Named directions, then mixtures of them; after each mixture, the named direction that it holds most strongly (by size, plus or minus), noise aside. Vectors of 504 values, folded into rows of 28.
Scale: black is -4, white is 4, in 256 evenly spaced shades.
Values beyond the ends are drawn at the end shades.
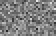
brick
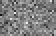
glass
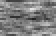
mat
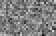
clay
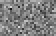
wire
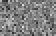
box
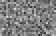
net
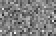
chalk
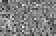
box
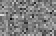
glass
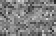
clay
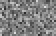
net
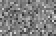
chalk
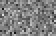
chalk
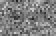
wire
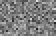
brick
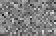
brick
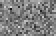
wire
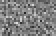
net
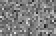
chalk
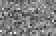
chalk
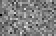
glass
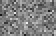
glass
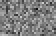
clay
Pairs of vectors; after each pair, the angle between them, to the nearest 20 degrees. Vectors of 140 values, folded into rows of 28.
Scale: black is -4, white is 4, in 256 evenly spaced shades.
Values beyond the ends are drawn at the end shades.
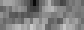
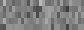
80 degrees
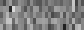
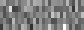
140 degrees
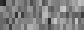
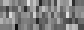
100 degrees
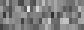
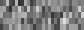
40 degrees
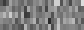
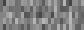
60 degrees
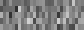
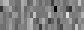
80 degrees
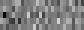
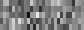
120 degrees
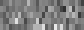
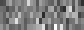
20 degrees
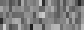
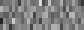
40 degrees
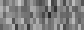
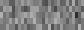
60 degrees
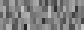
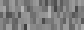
20 degrees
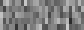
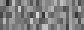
120 degrees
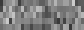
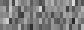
60 degrees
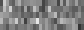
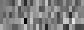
80 degrees
